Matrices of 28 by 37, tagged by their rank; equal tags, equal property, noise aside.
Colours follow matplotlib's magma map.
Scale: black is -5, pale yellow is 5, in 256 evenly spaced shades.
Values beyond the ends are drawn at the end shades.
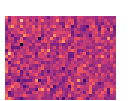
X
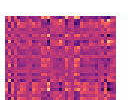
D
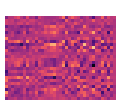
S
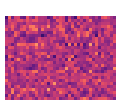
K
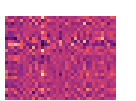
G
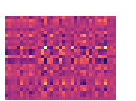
D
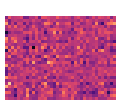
K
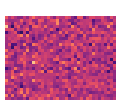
X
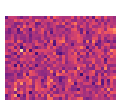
X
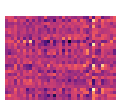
S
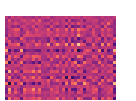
D
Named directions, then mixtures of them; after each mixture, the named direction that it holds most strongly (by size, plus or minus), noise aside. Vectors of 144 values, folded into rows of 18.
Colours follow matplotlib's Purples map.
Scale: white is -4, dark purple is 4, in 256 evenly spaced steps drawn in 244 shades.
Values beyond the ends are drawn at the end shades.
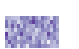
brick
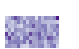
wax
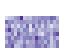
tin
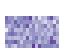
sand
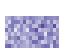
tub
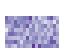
sand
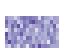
brick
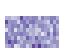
brick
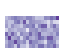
wax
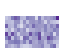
wax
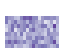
sand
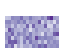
tin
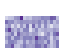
tin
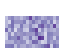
tub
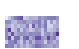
tin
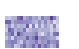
tin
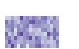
brick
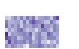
brick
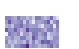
brick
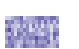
tin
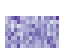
wax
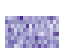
tin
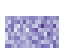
tub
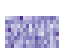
tin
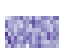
brick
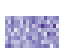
tub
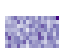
wax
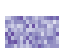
wax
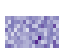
tub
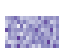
brick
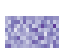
tub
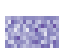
tub
